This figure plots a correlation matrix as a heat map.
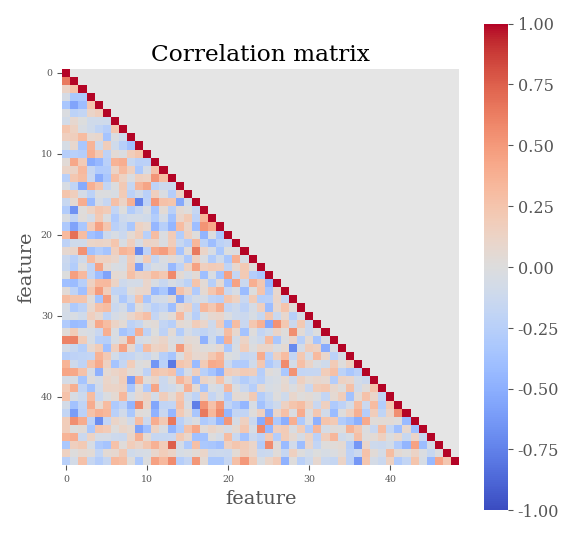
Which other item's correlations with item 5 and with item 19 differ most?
28
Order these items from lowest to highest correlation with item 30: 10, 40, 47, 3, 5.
5, 47, 40, 3, 10
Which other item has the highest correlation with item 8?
33
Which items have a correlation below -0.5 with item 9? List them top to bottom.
16, 22, 24, 44
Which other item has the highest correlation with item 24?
44
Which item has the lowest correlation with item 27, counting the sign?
13
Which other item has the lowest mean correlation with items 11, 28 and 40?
4
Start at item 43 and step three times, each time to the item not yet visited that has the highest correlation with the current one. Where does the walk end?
25
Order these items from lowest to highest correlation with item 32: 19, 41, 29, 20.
19, 29, 41, 20
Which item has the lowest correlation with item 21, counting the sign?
18
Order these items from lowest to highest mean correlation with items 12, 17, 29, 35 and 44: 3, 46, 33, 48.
46, 33, 3, 48
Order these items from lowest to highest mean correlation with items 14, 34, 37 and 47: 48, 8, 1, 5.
5, 8, 1, 48
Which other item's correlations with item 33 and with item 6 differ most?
0
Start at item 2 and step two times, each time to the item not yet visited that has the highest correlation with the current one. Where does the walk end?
16
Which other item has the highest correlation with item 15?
39
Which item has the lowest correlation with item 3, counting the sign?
11
